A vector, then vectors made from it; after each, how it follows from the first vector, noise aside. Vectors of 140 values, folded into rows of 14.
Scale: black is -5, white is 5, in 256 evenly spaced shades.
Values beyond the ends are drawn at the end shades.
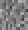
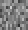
negated.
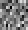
scaled up.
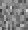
negated.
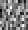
negated, scaled up.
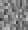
reversed.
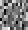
reversed, scaled up.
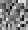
scaled up.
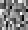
scaled up.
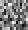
reversed, scaled up.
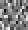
reversed, scaled up.
